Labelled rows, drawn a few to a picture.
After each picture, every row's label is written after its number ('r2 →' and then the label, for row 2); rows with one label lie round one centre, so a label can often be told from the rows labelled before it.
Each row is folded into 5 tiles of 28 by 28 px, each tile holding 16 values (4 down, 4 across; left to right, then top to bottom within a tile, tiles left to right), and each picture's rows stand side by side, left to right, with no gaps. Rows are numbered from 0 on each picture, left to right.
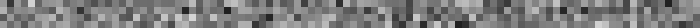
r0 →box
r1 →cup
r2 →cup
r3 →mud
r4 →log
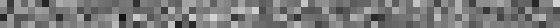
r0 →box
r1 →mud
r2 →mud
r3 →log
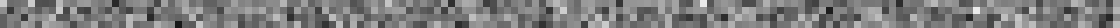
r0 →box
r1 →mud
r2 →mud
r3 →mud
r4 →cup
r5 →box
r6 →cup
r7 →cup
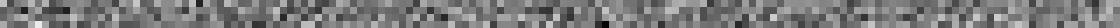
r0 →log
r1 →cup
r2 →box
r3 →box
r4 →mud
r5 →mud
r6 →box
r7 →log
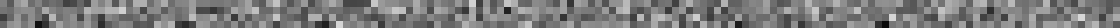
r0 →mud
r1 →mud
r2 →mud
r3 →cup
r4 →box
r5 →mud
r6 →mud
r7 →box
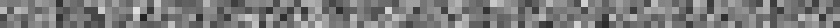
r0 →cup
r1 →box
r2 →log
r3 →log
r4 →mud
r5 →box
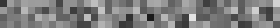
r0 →cup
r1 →mud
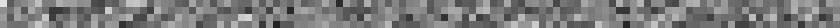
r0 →log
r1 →box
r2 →cup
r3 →box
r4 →log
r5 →mud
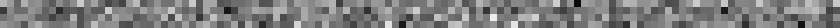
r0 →log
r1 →cup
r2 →cup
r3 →log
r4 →log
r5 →mud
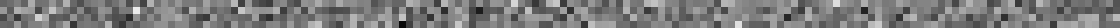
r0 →cup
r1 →cup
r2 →log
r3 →log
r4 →cup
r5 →log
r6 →log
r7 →box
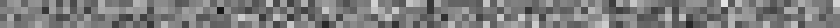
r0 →cup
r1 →box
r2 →mud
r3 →box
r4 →log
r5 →mud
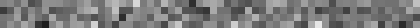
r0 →mud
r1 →log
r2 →log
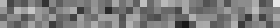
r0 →box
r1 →mud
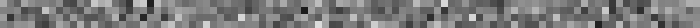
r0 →mud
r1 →box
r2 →log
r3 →mud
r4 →mud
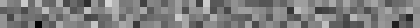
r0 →mud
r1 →cup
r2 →cup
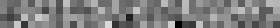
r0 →cup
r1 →mud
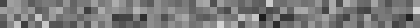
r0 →cup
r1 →box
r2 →cup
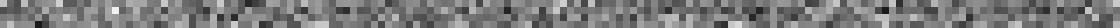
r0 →mud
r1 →log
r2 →log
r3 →cup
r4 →box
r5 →log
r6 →cup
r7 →log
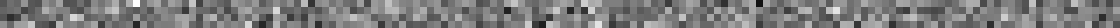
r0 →mud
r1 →cup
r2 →mud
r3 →cup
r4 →log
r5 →cup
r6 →log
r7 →cup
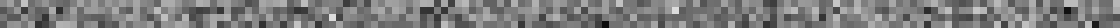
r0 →mud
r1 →log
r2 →mud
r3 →mud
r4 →mud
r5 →mud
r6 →cup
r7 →cup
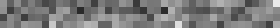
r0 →box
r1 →log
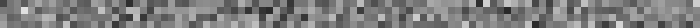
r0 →cup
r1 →box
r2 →box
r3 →cup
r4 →mud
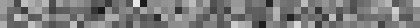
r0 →log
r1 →cup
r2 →mud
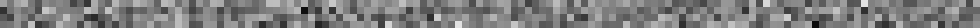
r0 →mud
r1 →log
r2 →mud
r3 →log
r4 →box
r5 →cup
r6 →mud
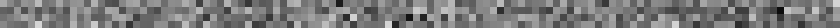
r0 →log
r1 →cup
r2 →cup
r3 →box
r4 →box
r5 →mud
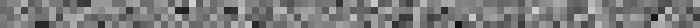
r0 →mud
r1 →cup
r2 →cup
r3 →mud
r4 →log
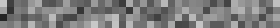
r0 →box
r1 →mud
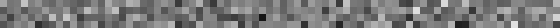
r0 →mud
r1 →mud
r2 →cup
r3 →mud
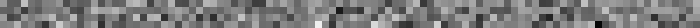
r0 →mud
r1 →box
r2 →log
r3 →cup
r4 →mud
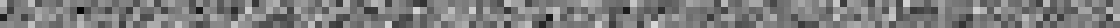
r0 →box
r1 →log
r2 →cup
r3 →cup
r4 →log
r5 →mud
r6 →cup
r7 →cup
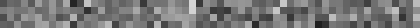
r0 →cup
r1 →cup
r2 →mud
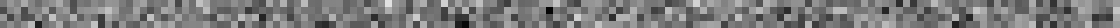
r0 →mud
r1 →box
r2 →mud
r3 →mud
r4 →log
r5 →cup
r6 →cup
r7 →cup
